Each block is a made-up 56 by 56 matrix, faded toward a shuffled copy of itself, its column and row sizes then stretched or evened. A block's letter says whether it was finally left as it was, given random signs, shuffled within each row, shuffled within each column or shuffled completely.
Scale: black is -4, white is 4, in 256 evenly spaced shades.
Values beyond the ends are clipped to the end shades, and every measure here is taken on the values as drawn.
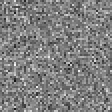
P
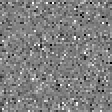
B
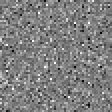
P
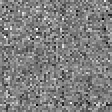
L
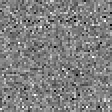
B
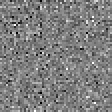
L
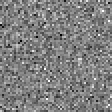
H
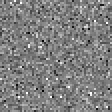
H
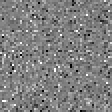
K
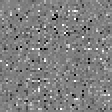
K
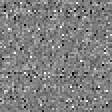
B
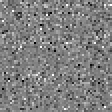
B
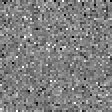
B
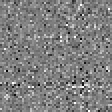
K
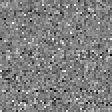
B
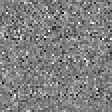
B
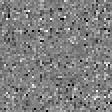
L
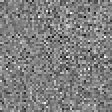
K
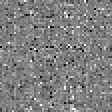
K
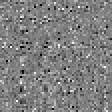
K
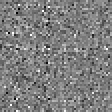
L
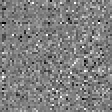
K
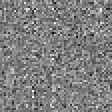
L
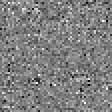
L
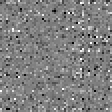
L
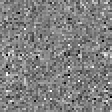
L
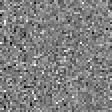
P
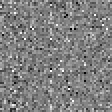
L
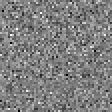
B
